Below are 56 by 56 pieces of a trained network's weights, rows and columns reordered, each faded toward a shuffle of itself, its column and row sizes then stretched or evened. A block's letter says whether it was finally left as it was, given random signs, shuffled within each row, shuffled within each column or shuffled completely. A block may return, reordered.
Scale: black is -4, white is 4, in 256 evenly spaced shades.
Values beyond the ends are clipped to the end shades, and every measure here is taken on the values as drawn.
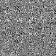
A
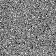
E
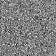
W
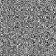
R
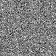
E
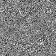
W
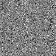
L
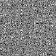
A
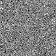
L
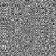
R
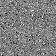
E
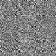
R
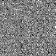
A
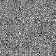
A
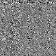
A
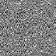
R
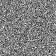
E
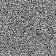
W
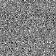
A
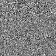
W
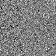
L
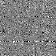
A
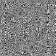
A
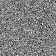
E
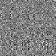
R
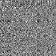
R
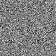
W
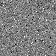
E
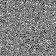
E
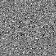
W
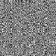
R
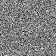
E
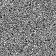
E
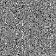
L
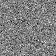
E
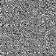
A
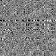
R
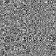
R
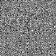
A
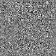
A
